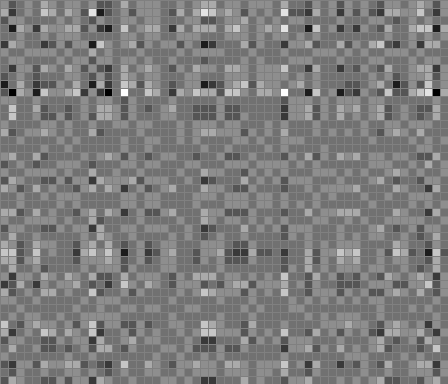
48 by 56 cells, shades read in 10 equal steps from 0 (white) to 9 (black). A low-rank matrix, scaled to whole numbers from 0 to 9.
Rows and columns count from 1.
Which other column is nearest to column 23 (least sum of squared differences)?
46
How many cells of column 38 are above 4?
28
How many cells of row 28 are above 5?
1
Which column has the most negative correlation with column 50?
31
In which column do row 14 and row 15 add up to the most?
36
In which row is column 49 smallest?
12
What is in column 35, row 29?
4
